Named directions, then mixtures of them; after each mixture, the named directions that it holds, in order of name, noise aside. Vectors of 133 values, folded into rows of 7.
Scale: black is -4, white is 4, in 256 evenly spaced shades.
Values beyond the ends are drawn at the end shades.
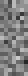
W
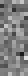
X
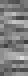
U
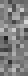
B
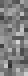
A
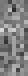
B, X.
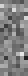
X.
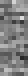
U, W.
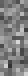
A.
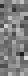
X.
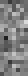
B, U.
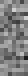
U, X.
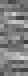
U.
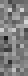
B.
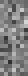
B.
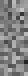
W.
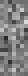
B.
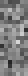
A, B.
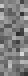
A, X.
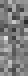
B.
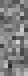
A.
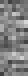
B, U.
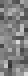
A.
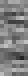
U.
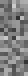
B, W.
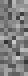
W.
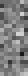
A, X.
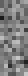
A, W.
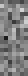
B, X.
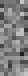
A, X.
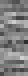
U.
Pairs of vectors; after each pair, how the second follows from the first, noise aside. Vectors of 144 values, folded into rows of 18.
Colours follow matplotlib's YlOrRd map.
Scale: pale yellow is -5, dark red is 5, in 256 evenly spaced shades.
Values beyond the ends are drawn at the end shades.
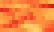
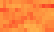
shrunk.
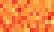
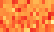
copied.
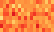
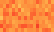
shrunk.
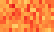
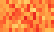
copied.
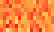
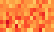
sign-scrambled.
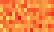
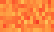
wrapped around, shrunk.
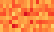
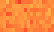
wrapped around, shrunk.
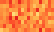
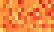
sign-scrambled.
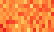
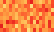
copied.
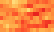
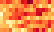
wrapped around, scaled up.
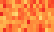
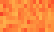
shrunk.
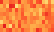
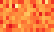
sign-scrambled.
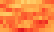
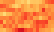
copied.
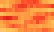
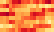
wrapped around, scaled up.
